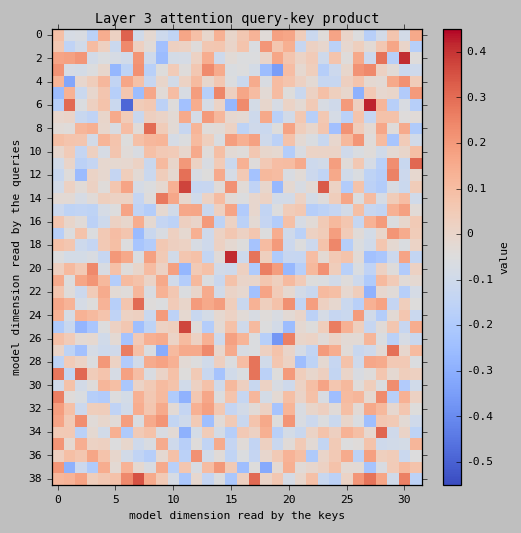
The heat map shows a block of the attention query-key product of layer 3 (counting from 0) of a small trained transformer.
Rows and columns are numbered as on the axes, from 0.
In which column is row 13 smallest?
19
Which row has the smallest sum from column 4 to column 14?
6
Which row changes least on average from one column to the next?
10
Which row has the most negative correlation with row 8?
11
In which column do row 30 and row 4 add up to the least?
1
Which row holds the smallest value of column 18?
37
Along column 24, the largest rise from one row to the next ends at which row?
25
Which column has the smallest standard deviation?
21
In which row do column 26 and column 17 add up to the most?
38
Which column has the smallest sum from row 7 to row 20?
27
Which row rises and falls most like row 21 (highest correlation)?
33
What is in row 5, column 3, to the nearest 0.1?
0
